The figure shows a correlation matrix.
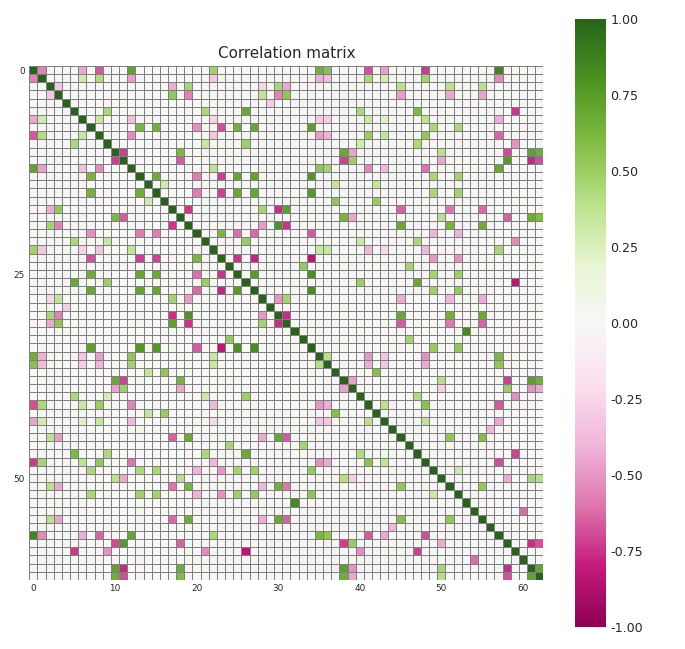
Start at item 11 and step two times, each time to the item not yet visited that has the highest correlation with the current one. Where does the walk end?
39
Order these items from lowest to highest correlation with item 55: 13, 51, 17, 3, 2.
17, 3, 13, 2, 51
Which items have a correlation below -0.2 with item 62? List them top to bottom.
11, 39, 58
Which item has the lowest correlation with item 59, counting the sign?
26
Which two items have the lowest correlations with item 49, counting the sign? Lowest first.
23, 20
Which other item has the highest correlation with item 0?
57
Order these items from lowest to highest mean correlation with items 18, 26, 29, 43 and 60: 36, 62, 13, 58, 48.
58, 36, 13, 48, 62
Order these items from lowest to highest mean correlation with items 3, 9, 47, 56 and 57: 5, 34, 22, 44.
44, 34, 22, 5
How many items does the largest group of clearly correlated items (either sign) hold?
12
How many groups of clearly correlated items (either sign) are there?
11
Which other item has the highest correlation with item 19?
30
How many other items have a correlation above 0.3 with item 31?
3
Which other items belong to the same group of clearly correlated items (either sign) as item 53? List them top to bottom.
32
